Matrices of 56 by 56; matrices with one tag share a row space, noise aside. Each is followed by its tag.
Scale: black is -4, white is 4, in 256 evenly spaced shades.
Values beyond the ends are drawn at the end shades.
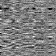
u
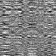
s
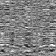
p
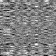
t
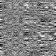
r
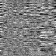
r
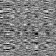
t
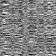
s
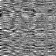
u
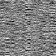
p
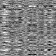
s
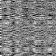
u
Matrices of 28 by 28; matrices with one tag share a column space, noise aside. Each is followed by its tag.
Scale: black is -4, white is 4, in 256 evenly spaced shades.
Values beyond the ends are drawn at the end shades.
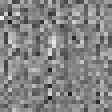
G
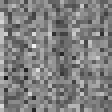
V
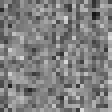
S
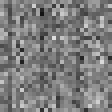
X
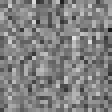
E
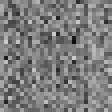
G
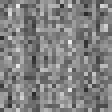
X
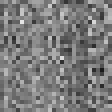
G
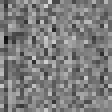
G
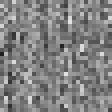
S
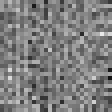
V
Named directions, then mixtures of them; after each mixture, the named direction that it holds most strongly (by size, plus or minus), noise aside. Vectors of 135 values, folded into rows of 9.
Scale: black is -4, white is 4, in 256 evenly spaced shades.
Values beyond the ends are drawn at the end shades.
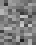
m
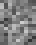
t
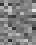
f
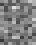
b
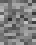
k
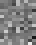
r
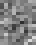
t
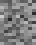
k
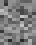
m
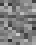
f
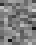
f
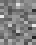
r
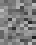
k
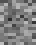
k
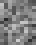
t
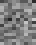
k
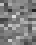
f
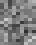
t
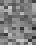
f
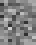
f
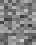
t
